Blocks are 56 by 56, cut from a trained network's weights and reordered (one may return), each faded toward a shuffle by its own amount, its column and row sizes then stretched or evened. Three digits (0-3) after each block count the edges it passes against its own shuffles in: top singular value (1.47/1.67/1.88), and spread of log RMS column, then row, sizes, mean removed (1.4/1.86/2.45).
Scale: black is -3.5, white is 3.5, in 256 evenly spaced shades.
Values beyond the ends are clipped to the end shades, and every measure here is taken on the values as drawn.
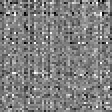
3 1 3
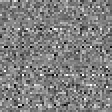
1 0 3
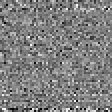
3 0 3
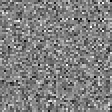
2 0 2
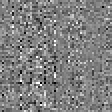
0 3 1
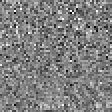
1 1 2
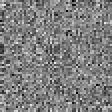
3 1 1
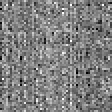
3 2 1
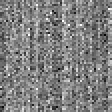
3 0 1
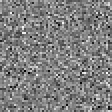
1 1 1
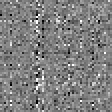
2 3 2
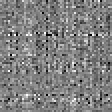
2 1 3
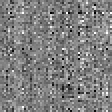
1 3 2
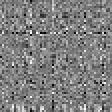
3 3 2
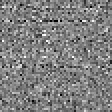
1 0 2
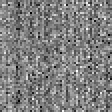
2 1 1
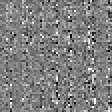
0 3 1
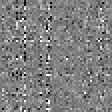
1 3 2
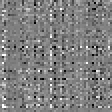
3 3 3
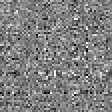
2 2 2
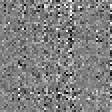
0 3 2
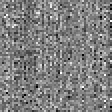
1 2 0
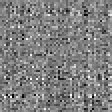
2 0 3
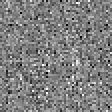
0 2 1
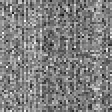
3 0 0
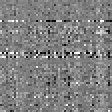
2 1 3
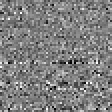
2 1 3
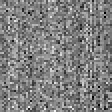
2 1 0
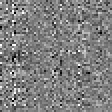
3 3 1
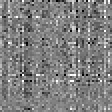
3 2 3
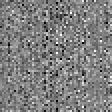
0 3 0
